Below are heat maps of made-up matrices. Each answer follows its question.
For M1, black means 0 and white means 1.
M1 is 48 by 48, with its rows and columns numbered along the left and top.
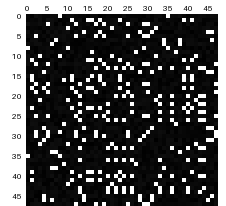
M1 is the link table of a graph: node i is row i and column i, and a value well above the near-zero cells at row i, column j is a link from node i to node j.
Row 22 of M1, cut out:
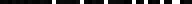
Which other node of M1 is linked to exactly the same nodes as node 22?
node 24
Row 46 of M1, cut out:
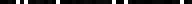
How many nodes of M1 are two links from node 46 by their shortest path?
4
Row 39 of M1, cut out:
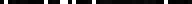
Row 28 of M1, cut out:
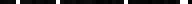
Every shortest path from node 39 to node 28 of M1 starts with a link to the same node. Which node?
node 18
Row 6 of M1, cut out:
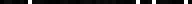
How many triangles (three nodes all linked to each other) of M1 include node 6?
3
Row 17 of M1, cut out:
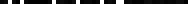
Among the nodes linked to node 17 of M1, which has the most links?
node 13
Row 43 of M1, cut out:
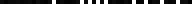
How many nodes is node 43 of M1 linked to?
9
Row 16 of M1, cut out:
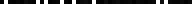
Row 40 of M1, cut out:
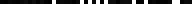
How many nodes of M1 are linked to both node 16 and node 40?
0
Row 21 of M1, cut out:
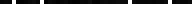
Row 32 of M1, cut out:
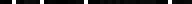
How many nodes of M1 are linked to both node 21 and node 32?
3
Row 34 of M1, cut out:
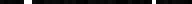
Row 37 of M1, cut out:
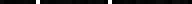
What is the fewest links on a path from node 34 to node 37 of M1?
7
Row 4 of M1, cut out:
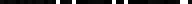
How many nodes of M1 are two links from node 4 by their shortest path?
8
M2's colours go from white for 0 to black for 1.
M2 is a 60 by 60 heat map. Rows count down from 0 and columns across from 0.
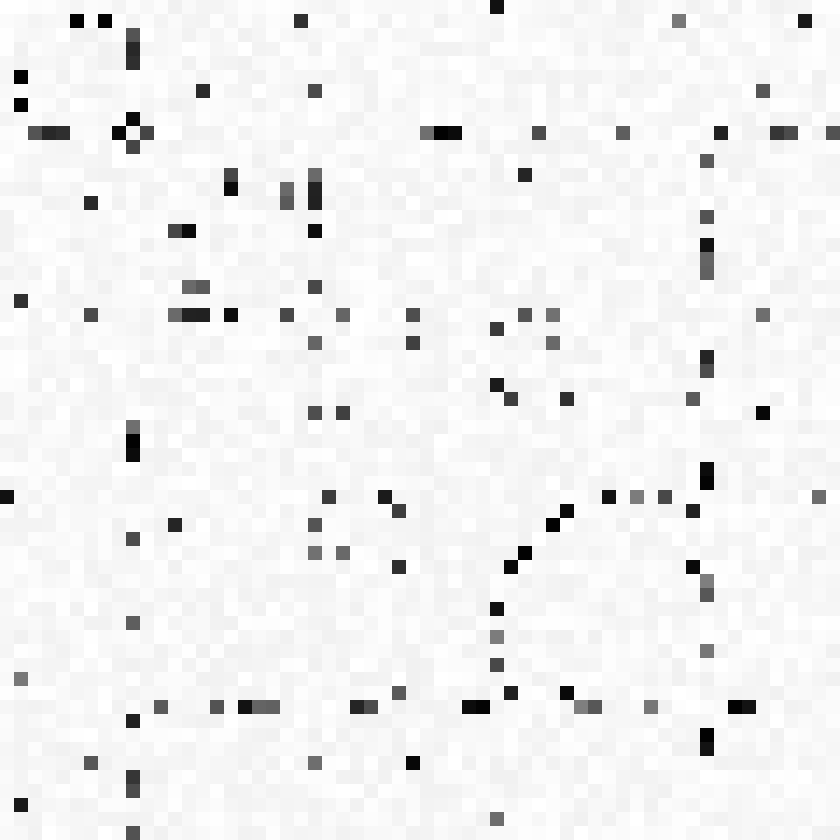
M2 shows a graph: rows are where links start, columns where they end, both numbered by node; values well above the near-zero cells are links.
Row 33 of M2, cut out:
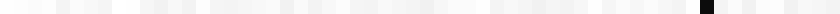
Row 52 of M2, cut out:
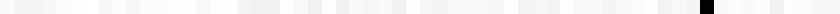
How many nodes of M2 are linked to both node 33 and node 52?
1
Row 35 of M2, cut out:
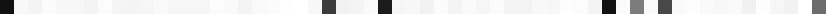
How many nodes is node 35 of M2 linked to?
7
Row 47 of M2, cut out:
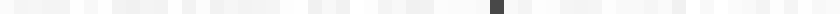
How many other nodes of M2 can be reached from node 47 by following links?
7
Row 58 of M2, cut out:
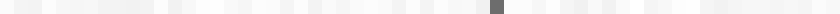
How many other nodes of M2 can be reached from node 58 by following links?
7
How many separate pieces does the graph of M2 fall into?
6
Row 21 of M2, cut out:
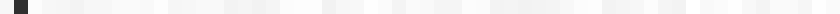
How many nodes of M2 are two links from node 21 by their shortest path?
4
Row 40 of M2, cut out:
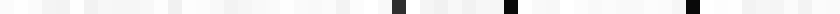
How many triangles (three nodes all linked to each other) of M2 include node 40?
3
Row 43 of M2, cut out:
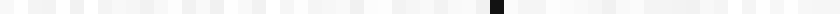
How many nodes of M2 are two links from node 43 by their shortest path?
6
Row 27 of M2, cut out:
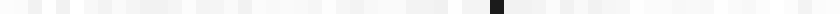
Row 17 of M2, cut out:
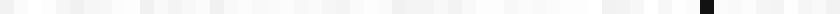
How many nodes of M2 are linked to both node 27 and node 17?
0
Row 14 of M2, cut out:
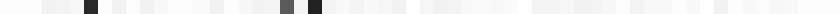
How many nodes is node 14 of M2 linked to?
3
